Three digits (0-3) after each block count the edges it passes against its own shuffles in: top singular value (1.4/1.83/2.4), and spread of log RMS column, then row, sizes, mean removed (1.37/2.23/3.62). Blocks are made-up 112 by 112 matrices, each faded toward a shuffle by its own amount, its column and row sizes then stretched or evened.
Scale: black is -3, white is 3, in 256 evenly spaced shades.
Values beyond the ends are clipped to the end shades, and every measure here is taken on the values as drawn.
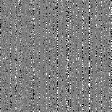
2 3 0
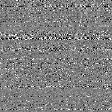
2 1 3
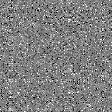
2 1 1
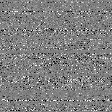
1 0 3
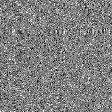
2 1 0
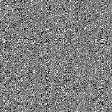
2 2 1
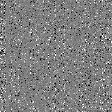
1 2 0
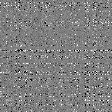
1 2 3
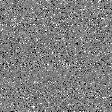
0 0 2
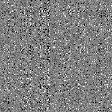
2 2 1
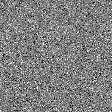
0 0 1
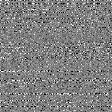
2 0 3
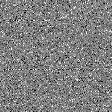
2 0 1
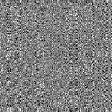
3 2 0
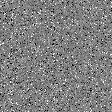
0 1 0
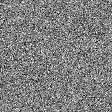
0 0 0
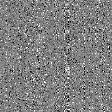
2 2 0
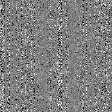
0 3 0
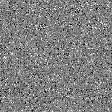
1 0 1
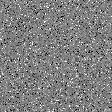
1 0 0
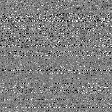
1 0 3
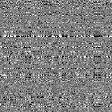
3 1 3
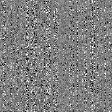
0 3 1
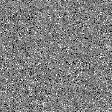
1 1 1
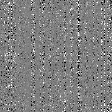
1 3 1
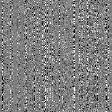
3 3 0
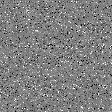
0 0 1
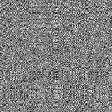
3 1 1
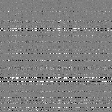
3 1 3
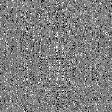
2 2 0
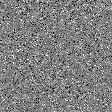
0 0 0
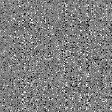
2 2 1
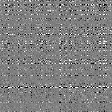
3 2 3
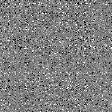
1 2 2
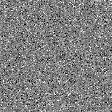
1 0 1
